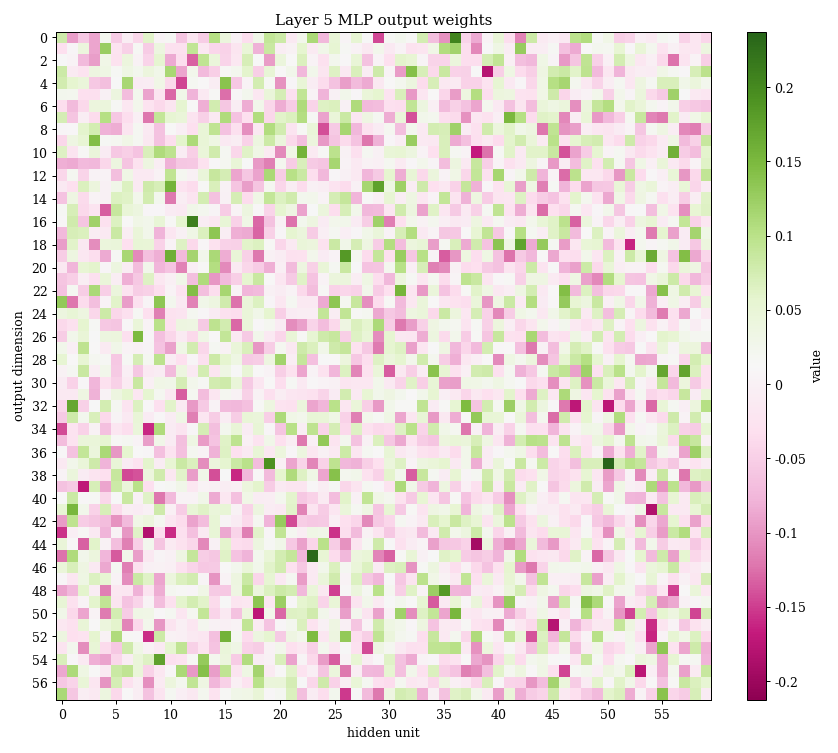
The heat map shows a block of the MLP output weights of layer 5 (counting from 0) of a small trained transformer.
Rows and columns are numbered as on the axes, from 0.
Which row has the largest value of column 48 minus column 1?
0
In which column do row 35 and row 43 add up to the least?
8
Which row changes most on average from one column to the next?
19
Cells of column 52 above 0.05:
8
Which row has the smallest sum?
44
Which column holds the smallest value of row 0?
29
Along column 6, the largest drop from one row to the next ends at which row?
5
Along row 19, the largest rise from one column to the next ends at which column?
10
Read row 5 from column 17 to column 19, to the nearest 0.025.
0.025 -0.025 0.05
